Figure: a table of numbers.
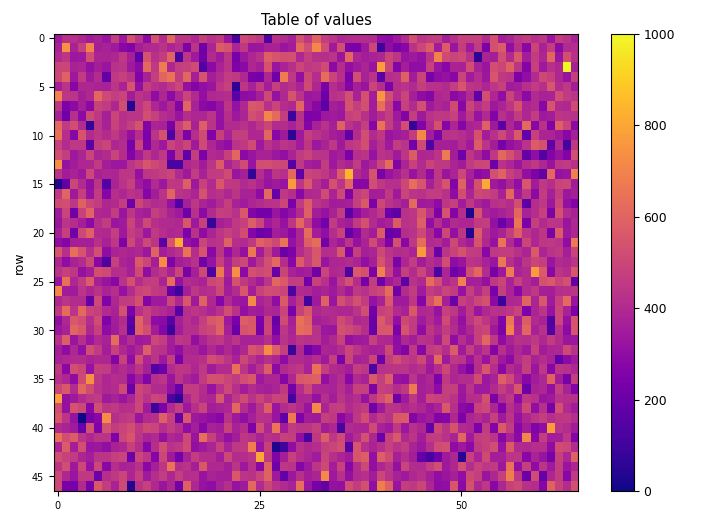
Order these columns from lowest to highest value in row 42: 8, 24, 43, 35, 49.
49, 8, 43, 35, 24
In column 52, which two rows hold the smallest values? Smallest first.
2, 6
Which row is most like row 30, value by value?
29
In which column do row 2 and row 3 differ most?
63
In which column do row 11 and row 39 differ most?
3
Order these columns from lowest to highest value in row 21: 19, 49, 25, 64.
19, 49, 25, 64
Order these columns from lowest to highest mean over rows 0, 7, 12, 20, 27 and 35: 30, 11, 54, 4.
11, 54, 4, 30
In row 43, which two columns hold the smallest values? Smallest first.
50, 46
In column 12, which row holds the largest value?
22
